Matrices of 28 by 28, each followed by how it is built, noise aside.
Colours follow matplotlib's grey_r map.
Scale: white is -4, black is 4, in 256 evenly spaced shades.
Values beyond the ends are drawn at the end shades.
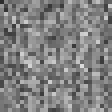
blocks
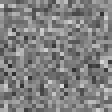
noise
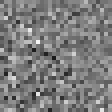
lower triangular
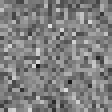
noise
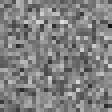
noise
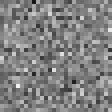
blocks
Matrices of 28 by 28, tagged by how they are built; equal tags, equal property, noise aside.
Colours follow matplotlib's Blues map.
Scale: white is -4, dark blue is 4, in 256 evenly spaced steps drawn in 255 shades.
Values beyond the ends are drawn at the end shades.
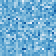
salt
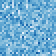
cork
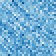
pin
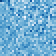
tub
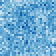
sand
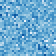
cork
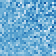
tub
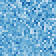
tub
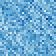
pin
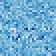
salt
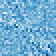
cork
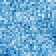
sand
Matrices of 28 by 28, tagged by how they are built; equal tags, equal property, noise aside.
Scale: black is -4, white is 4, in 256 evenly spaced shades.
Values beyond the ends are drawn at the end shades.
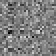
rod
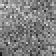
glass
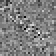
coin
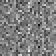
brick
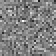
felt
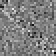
coin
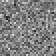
felt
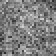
glass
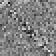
coin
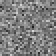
felt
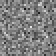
brick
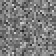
brick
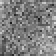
glass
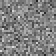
felt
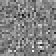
rod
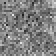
glass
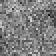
glass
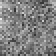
glass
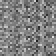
brick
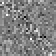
coin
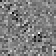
coin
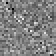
coin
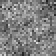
glass
